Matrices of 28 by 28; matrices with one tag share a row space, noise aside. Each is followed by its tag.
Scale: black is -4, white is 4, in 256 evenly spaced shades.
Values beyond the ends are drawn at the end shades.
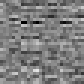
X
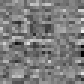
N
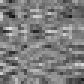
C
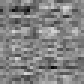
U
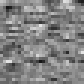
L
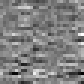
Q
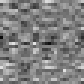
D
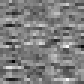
L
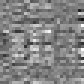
N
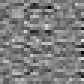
N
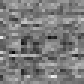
X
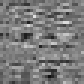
U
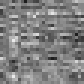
X
